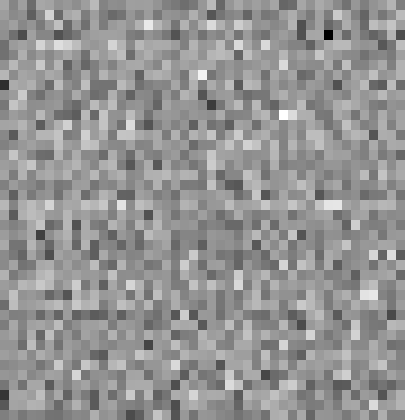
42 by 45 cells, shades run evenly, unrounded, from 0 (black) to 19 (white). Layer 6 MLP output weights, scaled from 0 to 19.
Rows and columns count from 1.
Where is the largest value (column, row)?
32, 12
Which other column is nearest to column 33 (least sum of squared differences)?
29
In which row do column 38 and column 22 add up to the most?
21
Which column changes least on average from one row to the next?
19
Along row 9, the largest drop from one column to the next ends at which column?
27
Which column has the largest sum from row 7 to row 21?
3
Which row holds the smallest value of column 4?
2
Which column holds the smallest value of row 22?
17
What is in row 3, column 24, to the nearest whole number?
16
